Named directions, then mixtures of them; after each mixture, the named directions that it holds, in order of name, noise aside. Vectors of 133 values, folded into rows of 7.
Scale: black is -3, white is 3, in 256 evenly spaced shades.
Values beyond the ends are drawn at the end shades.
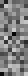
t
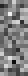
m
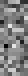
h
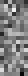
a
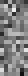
a.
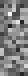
a, m.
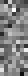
a.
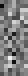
m, t.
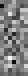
m, t.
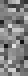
h.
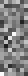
h, t.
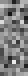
h, m.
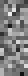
a, m.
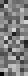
t.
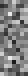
m.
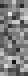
m.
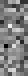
h.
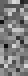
h, m.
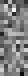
a.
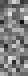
h, m.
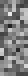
a, m.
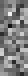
a, m.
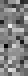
h.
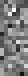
a, m.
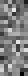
a.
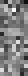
a, h.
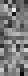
a.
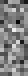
h, t.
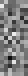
m, t.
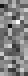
h, m.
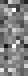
a, h.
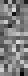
a.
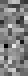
h.
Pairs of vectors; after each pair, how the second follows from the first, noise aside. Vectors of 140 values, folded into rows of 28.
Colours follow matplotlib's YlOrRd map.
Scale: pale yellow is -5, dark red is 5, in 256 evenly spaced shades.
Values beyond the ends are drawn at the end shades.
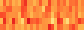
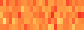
negated, partly zeroed.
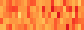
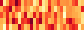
reversed, scaled up.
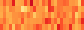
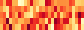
wrapped around, scaled up.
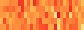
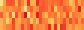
reversed.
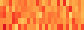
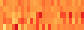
negated, partly zeroed.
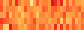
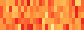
reversed.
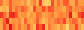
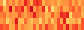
wrapped around.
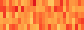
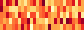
reversed, scaled up.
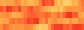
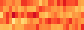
wrapped around.
